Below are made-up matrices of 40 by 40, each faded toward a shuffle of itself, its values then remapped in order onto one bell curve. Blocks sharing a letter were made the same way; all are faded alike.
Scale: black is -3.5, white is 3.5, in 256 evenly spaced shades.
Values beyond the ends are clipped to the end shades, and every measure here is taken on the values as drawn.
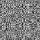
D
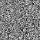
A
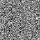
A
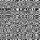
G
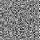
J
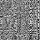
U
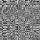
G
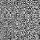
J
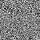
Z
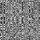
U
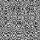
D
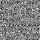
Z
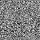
Z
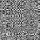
D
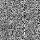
A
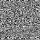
Z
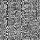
U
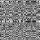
G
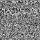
Z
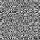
D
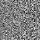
A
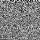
Z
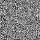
A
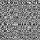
D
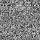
Z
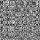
D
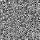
A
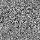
Z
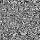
Z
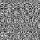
D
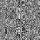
J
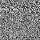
Z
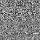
Z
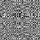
G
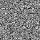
Z
